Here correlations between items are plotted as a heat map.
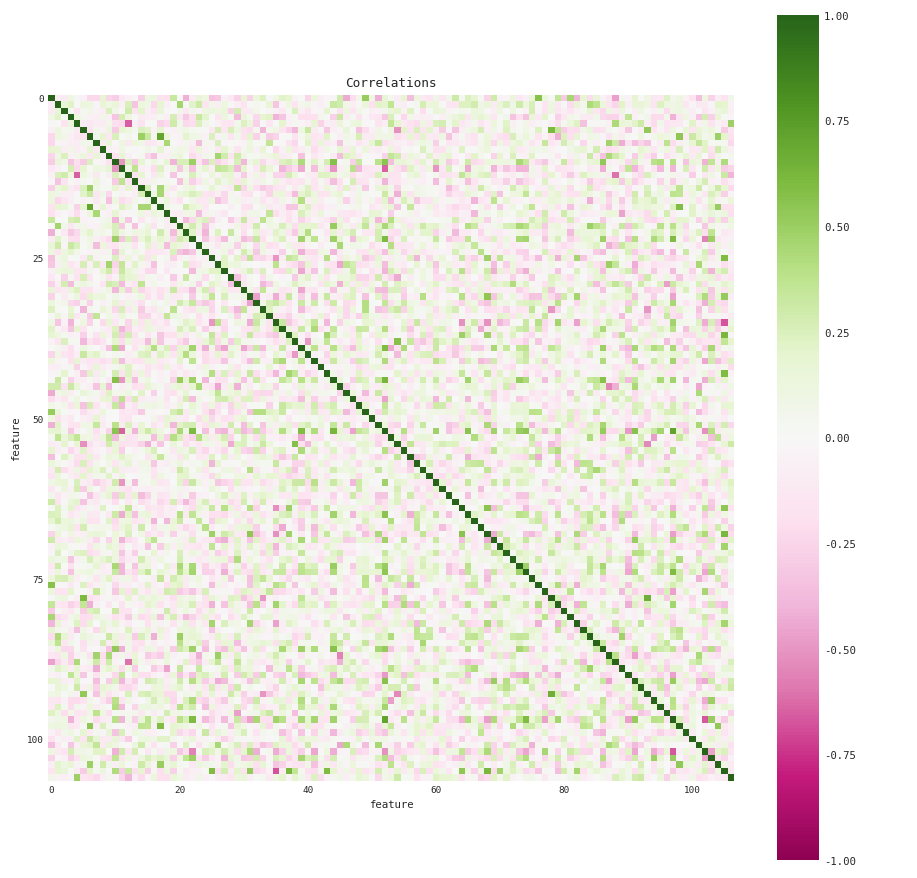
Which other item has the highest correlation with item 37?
105
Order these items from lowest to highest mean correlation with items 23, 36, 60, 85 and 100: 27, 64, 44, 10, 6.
27, 64, 6, 10, 44
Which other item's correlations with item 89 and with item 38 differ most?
84
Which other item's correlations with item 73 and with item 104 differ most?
86
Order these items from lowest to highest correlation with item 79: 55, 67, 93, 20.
67, 20, 93, 55
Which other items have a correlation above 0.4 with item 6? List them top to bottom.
14, 17, 98, 104
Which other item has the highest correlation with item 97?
52
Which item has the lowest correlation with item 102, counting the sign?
97
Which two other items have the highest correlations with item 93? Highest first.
78, 5
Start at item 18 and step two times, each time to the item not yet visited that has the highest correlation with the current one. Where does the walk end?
87
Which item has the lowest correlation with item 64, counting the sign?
35
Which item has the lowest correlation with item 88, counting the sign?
12
